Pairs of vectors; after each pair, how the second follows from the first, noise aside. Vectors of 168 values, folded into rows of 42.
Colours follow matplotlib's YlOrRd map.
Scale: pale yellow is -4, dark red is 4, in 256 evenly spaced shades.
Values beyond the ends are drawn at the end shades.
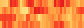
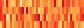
sign-scrambled.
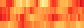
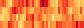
negated.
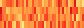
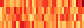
negated.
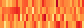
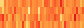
wrapped around, negated, partly zeroed.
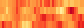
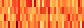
shuffled.
